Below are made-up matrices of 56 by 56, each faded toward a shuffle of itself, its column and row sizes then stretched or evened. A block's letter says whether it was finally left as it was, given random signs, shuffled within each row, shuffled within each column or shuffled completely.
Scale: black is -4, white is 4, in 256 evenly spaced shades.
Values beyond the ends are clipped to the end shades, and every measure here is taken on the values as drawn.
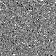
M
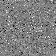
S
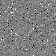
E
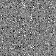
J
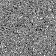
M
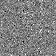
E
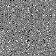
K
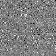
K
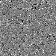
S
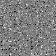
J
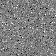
M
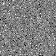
E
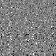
K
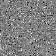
E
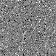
E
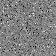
M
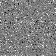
S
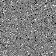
E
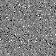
J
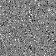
E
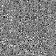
K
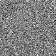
E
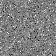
M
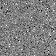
M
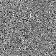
J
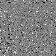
J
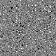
K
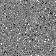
E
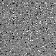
K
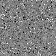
S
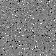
S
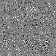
K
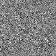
J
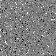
E
